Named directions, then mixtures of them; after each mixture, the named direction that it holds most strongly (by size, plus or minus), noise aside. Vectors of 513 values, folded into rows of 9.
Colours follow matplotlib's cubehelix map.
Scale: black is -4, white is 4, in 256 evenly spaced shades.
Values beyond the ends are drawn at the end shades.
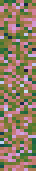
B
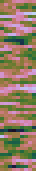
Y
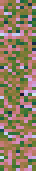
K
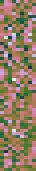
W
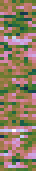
Y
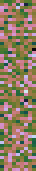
B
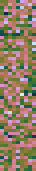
K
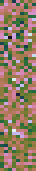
W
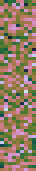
B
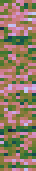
Y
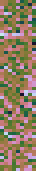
K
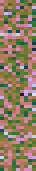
K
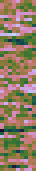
Y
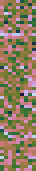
K
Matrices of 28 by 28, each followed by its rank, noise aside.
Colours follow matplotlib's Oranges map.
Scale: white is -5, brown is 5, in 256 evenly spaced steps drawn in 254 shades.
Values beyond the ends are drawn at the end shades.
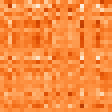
two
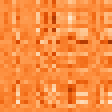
two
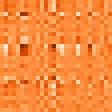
two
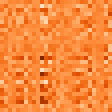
three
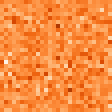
eight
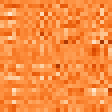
four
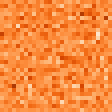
eight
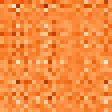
three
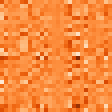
three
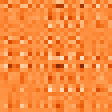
two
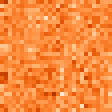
eight
